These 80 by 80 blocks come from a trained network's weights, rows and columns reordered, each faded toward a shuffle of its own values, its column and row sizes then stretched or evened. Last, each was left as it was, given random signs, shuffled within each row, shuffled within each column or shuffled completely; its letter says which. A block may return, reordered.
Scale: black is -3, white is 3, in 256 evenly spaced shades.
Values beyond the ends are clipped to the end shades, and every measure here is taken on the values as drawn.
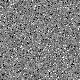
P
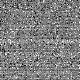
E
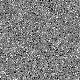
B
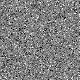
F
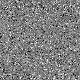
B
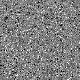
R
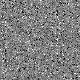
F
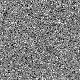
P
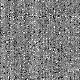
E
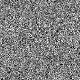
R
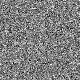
B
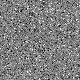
P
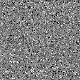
R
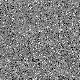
F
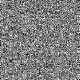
E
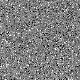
R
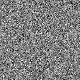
R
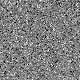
P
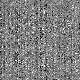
E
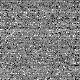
E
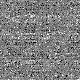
E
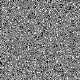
R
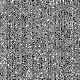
E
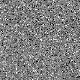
R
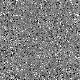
R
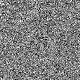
B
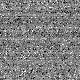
B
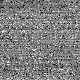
B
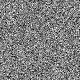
P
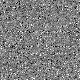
B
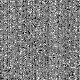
E
